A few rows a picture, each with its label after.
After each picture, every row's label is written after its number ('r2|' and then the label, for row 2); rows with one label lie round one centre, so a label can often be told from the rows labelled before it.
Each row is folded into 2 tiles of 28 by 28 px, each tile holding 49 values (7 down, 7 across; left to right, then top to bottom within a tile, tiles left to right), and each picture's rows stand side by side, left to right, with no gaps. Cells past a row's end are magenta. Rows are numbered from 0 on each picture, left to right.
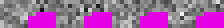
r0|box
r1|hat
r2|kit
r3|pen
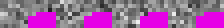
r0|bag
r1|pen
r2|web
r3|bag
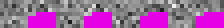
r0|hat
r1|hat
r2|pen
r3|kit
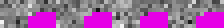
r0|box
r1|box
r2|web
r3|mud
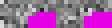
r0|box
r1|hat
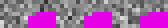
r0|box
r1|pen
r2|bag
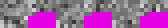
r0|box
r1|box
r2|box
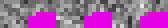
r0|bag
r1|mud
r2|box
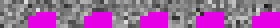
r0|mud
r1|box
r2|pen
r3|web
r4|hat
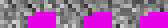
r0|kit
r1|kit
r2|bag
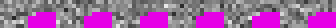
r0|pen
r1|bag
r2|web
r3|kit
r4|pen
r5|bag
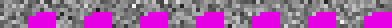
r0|mud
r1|box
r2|mud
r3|hat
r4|bag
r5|mud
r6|pen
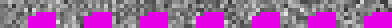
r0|hat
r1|kit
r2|kit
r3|web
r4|box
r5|bag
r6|mud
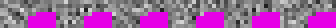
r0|bag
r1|hat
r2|bag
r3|mud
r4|hat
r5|kit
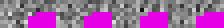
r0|web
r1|kit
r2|hat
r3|hat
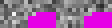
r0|pen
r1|hat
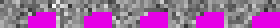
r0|web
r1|kit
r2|pen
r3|web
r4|box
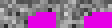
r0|bag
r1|web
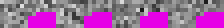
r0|mud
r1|bag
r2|hat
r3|mud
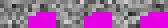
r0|hat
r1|mud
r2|pen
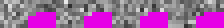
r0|pen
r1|hat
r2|hat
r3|web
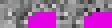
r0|web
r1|web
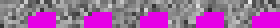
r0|mud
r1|web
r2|hat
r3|box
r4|mud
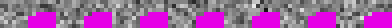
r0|pen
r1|web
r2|kit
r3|bag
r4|box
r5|bag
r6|pen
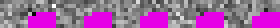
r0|web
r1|bag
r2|mud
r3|web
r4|box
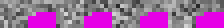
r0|pen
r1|mud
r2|bag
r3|kit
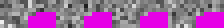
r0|box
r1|hat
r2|mud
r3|kit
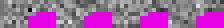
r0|hat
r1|bag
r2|pen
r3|box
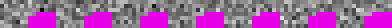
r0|box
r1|bag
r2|hat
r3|hat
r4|hat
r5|pen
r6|bag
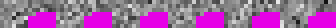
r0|pen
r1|pen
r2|bag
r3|mud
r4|mud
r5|box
